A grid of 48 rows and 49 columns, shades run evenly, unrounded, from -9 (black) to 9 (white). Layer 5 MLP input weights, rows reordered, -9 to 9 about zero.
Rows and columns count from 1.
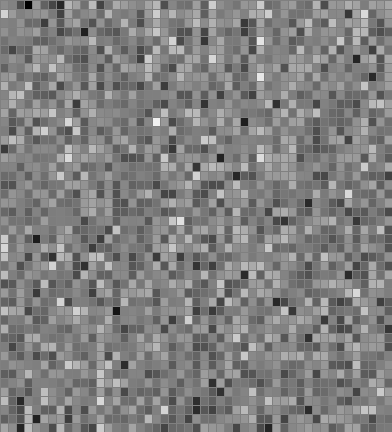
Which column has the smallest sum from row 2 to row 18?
18
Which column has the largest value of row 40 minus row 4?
31
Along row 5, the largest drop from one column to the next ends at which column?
23
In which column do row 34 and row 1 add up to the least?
4
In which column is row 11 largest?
3
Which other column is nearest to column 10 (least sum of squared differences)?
17
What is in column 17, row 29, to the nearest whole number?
-4
